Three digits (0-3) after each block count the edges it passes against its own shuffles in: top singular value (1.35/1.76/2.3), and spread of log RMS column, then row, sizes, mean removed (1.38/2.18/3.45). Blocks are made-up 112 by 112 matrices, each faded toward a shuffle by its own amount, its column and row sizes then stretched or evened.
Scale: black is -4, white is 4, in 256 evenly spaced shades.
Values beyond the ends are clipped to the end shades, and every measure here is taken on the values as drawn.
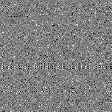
3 1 2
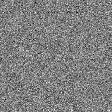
1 0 1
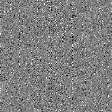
2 2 0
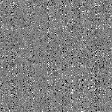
2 2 1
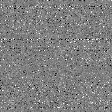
1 0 2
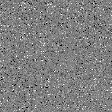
1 1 1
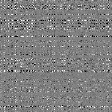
3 2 3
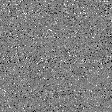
1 0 2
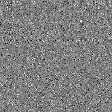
2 0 1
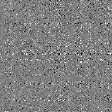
0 2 2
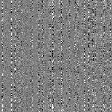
3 3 0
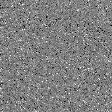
0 1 0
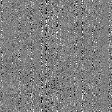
1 3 0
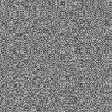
3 0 1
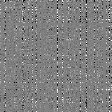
2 3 2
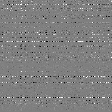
3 1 3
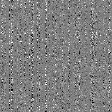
0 3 0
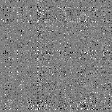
2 2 2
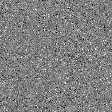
0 1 1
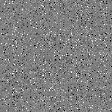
2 2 1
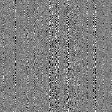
3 3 0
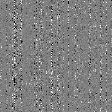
1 3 0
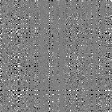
3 3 2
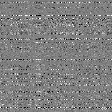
3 1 3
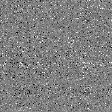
1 1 2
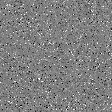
0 0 1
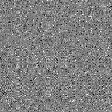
3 0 1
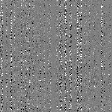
1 3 1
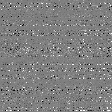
1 1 3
